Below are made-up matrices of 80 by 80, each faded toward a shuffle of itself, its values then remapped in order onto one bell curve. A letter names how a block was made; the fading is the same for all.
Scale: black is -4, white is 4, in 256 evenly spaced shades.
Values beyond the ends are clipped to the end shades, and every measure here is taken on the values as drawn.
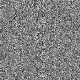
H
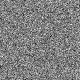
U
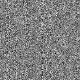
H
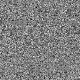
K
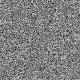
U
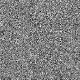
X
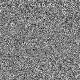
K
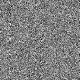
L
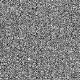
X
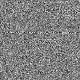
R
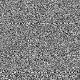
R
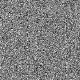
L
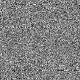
K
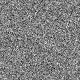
U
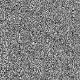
H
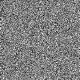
L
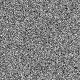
U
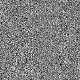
L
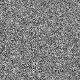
L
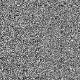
X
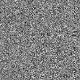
X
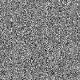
H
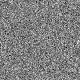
U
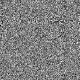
X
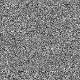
K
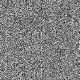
H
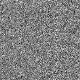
L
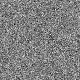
U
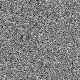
U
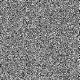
X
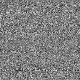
R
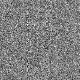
L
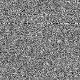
R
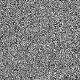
X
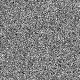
U
